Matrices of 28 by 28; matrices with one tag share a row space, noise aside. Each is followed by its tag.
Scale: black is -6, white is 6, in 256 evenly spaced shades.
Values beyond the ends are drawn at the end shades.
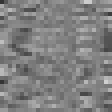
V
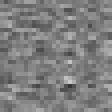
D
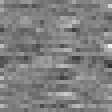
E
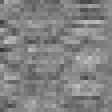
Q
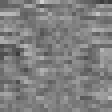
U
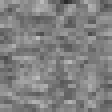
D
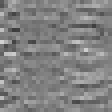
Q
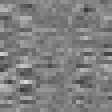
V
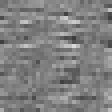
E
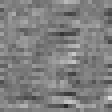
E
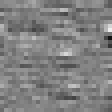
E
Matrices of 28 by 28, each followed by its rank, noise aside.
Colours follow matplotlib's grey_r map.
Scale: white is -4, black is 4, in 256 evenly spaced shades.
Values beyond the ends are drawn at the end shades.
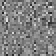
four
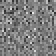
four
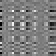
one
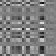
one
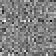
six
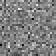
six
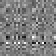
two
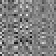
two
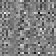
four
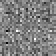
six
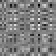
one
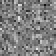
six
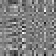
three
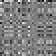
two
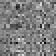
three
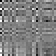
one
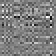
two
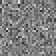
six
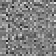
six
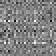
three
